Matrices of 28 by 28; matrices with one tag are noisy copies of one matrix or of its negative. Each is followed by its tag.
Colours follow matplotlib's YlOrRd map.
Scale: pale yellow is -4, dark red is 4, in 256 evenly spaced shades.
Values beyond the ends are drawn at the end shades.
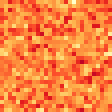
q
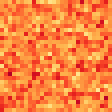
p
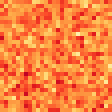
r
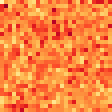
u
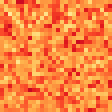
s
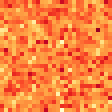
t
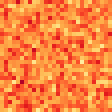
r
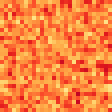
p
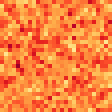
s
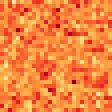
r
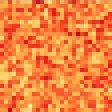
r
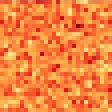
p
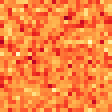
s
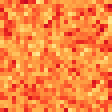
s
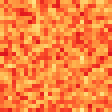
q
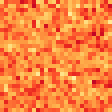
s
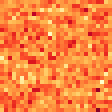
t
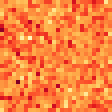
t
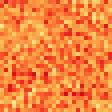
t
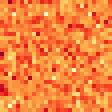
p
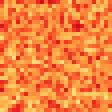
p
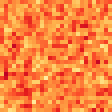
r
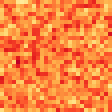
s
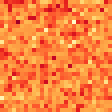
t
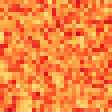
r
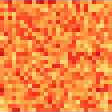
p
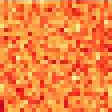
p
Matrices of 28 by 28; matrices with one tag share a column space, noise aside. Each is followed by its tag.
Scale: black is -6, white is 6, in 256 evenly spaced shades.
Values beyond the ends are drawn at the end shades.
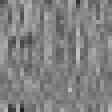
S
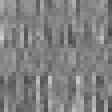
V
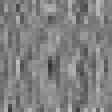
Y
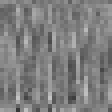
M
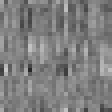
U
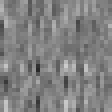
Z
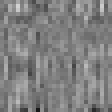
Y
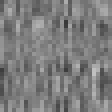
Z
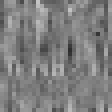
U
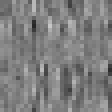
Z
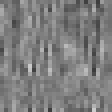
U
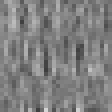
U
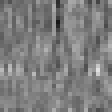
U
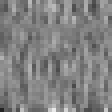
Y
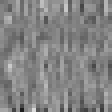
Y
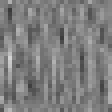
M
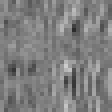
Z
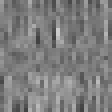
V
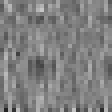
Y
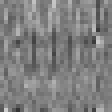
S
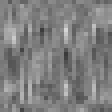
M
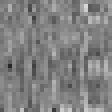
Y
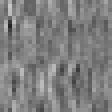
Z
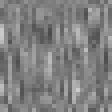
M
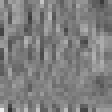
S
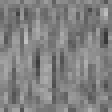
M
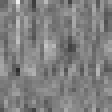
U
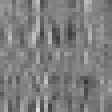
V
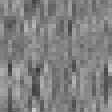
Z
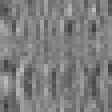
Z
